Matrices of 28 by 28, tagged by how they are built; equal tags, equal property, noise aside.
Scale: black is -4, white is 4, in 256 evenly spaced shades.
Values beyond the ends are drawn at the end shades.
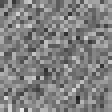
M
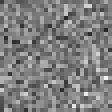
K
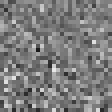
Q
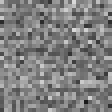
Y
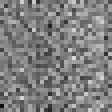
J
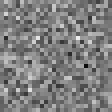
K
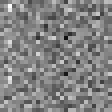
J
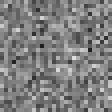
Y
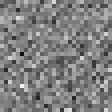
M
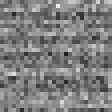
Y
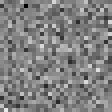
K
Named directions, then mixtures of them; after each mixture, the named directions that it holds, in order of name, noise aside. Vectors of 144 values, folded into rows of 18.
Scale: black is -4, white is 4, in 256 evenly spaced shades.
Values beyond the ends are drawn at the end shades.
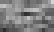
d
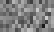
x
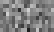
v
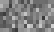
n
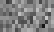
x.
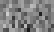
n, v.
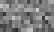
d, n, x.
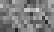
d, n, x.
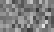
x.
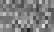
x.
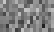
v, x.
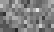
d, n, v.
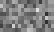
d, n, x.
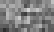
d, v.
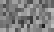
d, v, x.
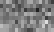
d, x.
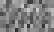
v, x.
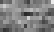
d.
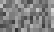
n, v, x.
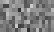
v.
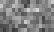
d, n, v.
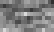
d.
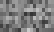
d, x.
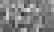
d, v.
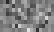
v, x.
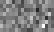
x.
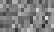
n, x.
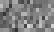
n.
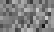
x.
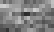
d.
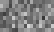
n.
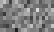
n, v, x.
